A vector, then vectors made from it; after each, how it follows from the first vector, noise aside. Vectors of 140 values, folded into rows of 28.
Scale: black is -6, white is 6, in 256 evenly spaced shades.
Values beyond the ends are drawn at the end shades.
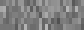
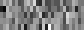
negated, scaled up.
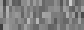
wrapped around.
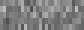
copied.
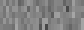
negated, partly zeroed.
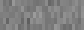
wrapped around, negated, shrunk.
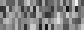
negated, scaled up.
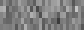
copied.
